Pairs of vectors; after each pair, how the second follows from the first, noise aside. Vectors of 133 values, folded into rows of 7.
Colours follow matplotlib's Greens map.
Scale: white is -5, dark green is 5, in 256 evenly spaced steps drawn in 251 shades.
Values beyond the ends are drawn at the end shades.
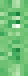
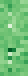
reversed, negated, partly zeroed.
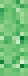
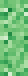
reversed, negated.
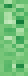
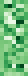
scaled up.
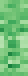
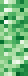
wrapped around, negated, scaled up.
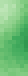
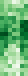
wrapped around, negated, scaled up.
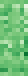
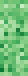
reversed, negated.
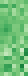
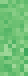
shrunk.
